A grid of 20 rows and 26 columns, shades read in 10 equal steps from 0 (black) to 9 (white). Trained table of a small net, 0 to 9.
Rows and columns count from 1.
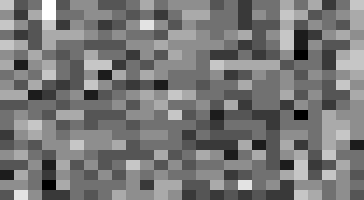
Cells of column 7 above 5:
3
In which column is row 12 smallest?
22
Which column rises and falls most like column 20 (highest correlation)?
16
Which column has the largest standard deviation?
4
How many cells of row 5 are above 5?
6
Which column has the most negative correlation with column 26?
24
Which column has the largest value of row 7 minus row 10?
7
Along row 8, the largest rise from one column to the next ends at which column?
9
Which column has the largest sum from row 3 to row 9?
26
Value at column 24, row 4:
5
